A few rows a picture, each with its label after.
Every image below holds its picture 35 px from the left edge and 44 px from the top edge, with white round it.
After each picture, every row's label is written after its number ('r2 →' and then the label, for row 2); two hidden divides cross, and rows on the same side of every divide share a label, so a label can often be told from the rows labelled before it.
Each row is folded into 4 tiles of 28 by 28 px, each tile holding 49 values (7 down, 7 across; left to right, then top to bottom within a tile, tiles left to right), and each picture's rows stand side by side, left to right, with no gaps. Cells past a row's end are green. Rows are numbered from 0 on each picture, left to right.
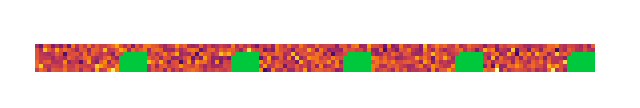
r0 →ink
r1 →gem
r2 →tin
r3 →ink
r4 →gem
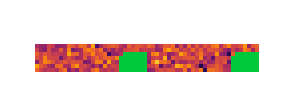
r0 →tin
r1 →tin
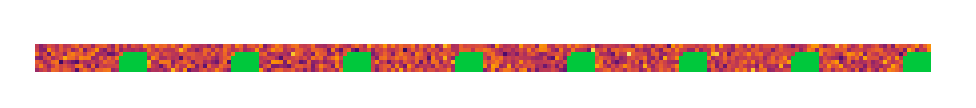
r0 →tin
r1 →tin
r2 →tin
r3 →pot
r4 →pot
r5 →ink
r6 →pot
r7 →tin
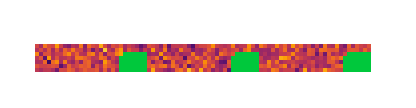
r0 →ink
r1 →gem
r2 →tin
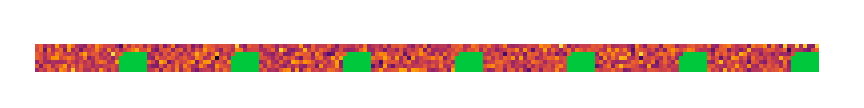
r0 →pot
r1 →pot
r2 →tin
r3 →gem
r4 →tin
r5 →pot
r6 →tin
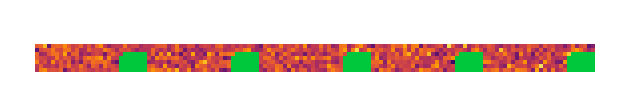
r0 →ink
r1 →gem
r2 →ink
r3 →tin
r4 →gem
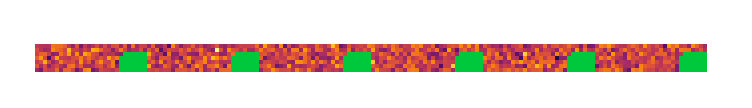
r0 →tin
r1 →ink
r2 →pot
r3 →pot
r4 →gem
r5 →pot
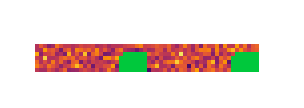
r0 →tin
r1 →tin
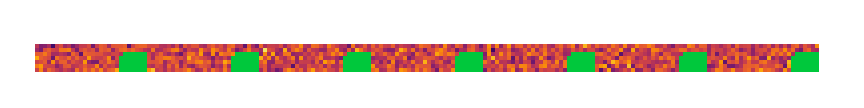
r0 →ink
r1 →gem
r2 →gem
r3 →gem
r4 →pot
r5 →tin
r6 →gem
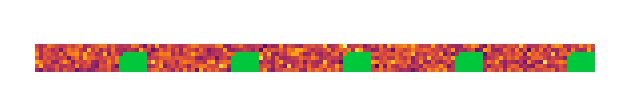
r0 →tin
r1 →pot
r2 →ink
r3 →tin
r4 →pot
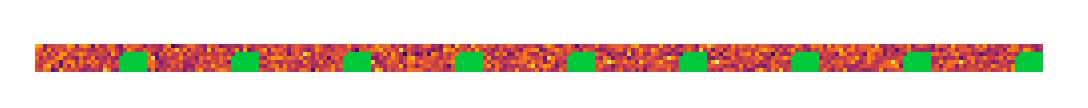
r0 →pot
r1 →ink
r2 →pot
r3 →gem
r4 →ink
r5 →tin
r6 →tin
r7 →tin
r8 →ink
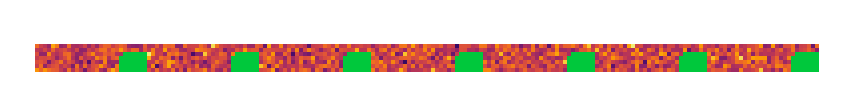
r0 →ink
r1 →ink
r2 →ink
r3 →tin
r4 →pot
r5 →pot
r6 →ink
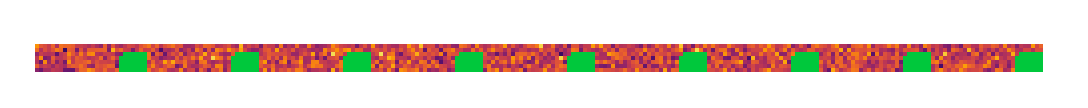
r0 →tin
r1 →ink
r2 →gem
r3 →pot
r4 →tin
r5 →gem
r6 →tin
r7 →tin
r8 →gem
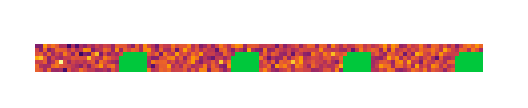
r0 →ink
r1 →pot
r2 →gem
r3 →pot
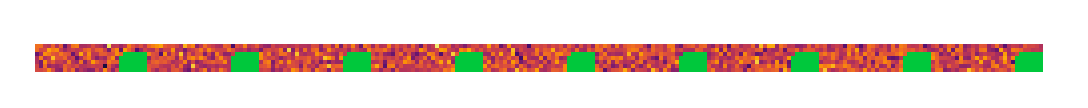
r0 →pot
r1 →tin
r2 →ink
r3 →ink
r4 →gem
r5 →pot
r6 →ink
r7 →gem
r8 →ink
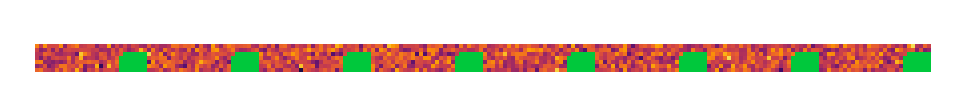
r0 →pot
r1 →ink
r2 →tin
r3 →tin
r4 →tin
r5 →gem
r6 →gem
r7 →pot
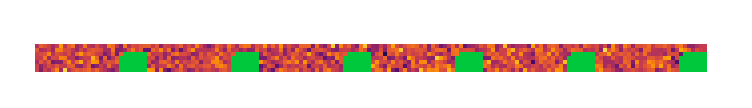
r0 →pot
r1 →ink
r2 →pot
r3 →ink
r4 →gem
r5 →ink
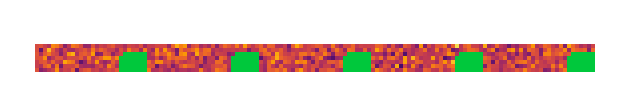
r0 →tin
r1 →tin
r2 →pot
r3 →gem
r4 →gem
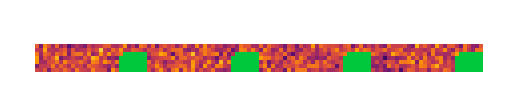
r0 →gem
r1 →pot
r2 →gem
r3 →ink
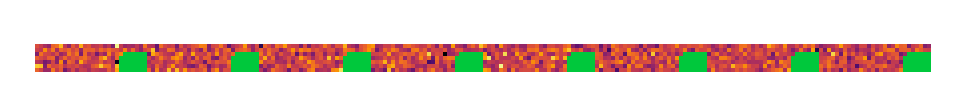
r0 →ink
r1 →pot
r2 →ink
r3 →tin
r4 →ink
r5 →tin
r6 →pot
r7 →ink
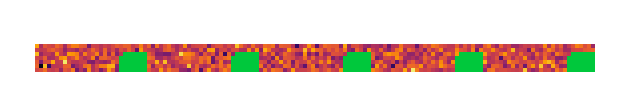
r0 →tin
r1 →tin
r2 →gem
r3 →gem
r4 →gem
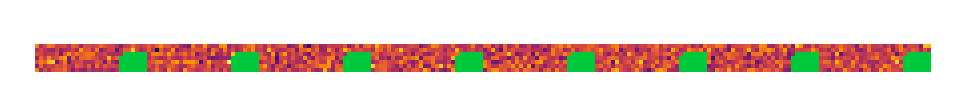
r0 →tin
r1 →pot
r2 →ink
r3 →ink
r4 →gem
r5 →pot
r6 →pot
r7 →tin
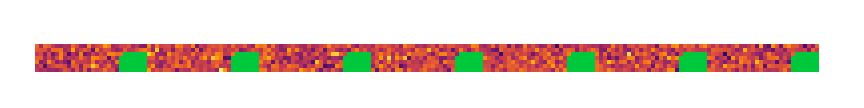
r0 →gem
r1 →ink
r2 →gem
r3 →pot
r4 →ink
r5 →tin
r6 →ink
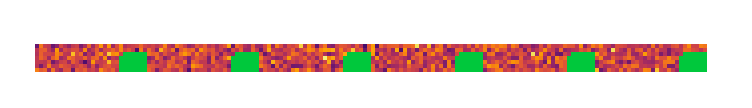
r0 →gem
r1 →tin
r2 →ink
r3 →tin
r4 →tin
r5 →tin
